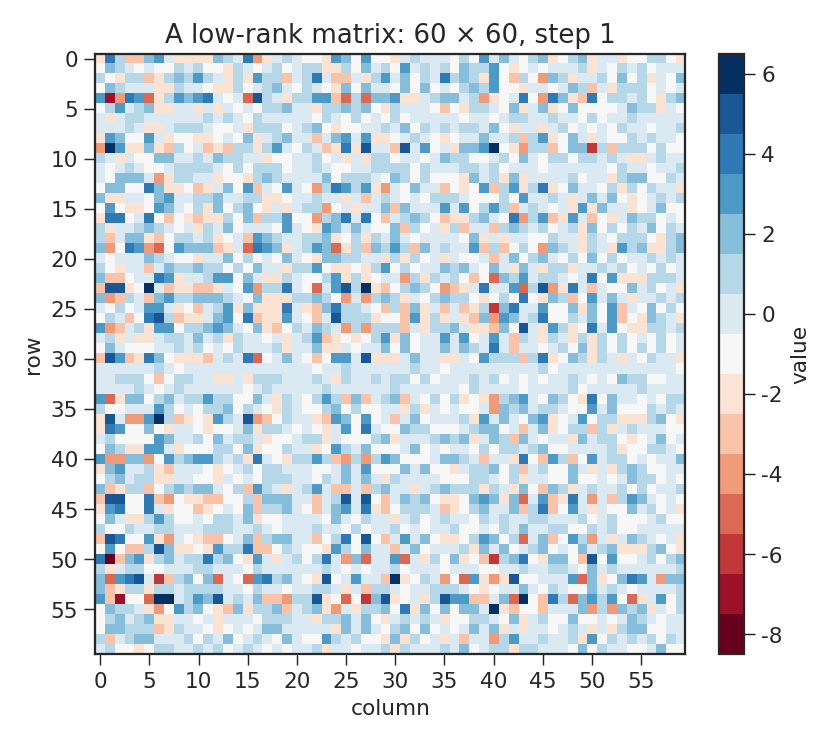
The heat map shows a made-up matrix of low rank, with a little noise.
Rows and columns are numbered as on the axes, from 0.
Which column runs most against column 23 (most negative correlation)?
49
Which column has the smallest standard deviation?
20
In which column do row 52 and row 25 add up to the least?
40
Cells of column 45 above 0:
26
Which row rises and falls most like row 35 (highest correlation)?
22
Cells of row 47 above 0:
18
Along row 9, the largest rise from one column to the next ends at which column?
1
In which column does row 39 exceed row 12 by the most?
6
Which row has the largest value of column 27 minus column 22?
23
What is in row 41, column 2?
3
